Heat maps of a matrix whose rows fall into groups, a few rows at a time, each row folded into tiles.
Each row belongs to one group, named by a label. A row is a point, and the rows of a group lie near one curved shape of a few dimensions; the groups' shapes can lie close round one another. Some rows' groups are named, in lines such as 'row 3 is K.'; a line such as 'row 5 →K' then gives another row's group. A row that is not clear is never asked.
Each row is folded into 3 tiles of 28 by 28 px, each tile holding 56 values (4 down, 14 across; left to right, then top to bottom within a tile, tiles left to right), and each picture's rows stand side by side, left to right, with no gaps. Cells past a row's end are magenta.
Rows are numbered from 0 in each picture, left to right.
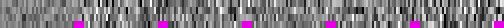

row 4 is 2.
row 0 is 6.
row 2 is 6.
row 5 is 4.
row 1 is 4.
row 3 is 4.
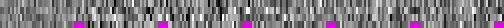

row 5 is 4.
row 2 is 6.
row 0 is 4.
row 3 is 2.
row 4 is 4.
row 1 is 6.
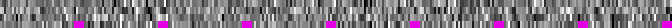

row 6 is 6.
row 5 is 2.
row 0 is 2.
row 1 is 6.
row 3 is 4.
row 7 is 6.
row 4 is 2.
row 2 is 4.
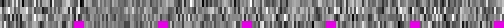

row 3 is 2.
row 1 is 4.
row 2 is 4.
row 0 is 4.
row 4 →2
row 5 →2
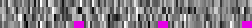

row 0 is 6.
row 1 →6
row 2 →2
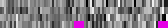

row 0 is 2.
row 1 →4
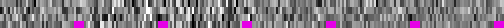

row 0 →2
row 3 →2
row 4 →6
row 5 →4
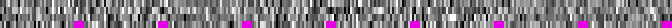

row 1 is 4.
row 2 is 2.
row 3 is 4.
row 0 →2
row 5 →6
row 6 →2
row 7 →6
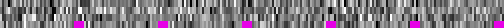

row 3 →4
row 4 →4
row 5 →6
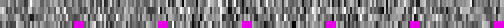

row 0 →6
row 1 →2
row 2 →4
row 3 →4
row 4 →4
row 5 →2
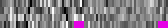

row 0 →6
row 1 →4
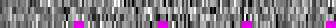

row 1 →6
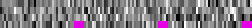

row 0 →2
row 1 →2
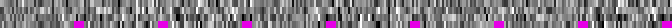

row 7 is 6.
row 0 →4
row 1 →2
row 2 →6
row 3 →6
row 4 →4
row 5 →6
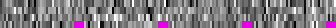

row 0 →2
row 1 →6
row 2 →4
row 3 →4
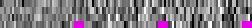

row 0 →4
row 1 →4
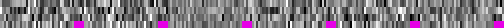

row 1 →2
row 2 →4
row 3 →2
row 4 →6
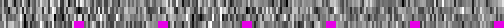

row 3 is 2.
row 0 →4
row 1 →2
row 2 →6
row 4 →2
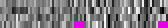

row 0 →2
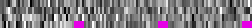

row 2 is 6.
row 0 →6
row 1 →2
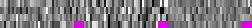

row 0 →2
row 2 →6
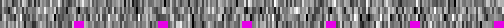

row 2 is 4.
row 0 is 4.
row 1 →6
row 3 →4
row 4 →6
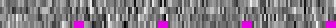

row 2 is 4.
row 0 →2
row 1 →4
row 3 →4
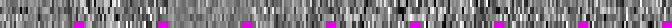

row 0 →2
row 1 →2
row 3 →4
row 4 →6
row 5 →4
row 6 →2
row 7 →2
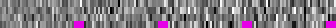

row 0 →6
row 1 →2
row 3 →4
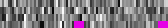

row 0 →4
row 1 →2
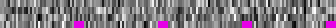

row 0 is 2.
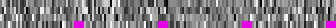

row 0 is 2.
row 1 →2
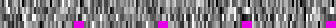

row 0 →4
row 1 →2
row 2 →6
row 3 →6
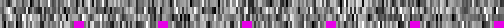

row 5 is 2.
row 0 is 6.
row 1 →2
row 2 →4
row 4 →2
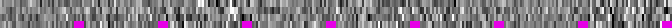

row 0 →6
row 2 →6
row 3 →2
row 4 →2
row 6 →4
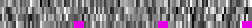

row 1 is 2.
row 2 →4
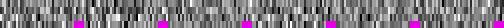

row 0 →2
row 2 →4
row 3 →2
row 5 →4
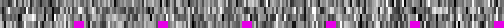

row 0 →6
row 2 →4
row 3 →4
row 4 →4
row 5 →2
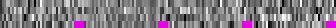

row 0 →2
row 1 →4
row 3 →6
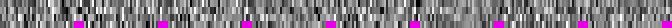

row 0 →6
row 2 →4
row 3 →6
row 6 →2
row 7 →6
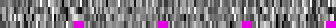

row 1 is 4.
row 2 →2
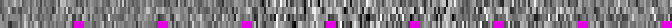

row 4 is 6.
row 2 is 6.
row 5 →2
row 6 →6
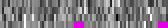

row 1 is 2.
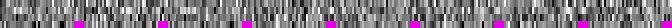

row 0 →2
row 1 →4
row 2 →2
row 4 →4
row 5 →4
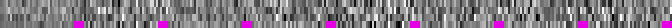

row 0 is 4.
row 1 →2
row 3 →2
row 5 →6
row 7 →2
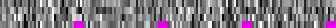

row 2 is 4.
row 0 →6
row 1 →2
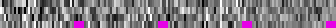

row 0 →2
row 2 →2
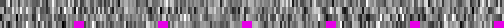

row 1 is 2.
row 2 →2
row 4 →6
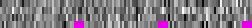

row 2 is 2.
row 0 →4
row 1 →6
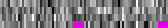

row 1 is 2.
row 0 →6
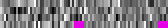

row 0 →2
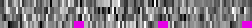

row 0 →4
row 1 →2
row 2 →2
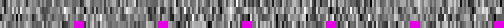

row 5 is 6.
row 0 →2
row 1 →2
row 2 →4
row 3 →4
